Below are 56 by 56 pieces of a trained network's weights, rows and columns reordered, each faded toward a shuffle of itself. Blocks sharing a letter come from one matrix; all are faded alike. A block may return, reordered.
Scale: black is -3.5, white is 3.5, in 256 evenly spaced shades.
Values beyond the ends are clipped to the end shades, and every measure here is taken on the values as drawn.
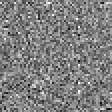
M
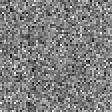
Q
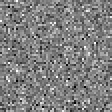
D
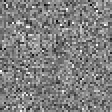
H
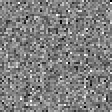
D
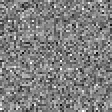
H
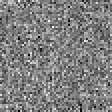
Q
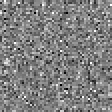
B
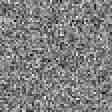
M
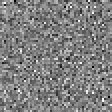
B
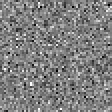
D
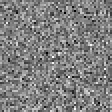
M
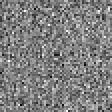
Q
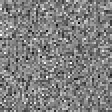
Q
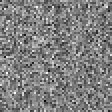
Q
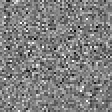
B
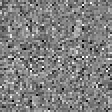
D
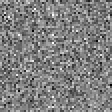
M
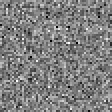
Q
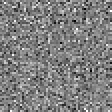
B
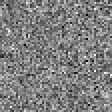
H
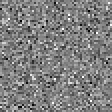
D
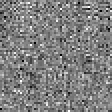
B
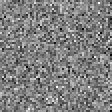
M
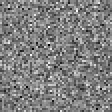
H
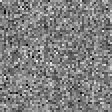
Q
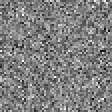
M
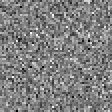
H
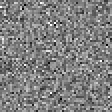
H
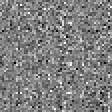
B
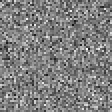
Q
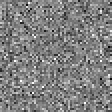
B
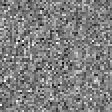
H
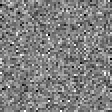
B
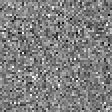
B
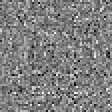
D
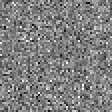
B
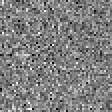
D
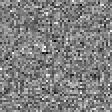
H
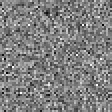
H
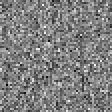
Q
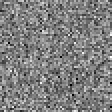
Q
